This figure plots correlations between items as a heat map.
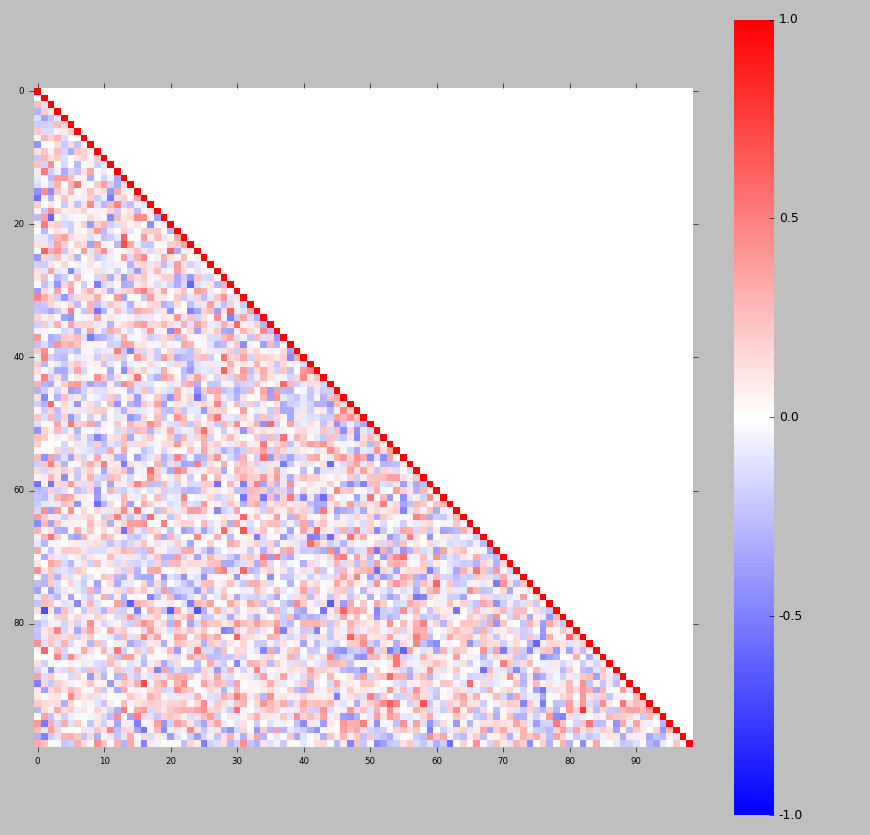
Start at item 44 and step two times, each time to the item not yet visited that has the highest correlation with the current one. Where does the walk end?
52
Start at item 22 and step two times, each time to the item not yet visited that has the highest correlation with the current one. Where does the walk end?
23
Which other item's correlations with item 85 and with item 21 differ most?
49
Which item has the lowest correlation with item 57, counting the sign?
76
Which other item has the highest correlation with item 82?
93
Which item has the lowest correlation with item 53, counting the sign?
84
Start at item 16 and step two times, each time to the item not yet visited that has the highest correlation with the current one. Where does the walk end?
65
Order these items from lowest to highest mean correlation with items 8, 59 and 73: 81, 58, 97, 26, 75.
58, 81, 26, 75, 97
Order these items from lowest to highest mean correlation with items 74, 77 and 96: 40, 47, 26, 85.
85, 40, 26, 47
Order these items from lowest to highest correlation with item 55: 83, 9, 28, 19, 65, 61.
61, 19, 65, 28, 83, 9
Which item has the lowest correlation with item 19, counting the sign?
2
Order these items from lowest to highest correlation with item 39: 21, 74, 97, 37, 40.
97, 21, 74, 37, 40
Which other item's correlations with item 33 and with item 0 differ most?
59
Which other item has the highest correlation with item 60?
74
